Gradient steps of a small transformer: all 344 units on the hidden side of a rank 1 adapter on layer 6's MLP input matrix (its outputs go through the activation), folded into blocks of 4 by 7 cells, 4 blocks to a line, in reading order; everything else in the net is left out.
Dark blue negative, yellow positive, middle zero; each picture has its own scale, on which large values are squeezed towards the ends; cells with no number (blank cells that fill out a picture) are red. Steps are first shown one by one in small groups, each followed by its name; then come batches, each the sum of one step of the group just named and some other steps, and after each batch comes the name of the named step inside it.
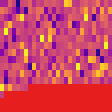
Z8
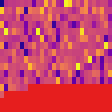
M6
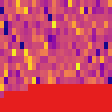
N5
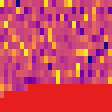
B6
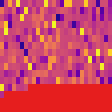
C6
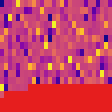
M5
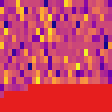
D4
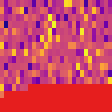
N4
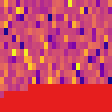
N5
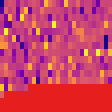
M5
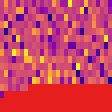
N5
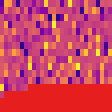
C6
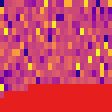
C6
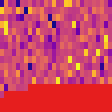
M6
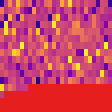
M5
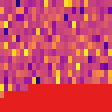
B6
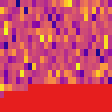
Z8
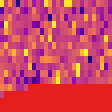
B6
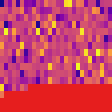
N4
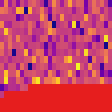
D4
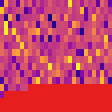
M5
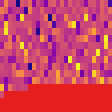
Z8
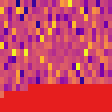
N4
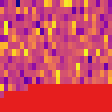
B6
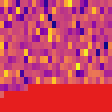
D4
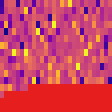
N5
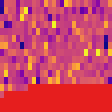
N5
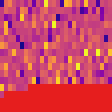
C6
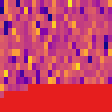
N5
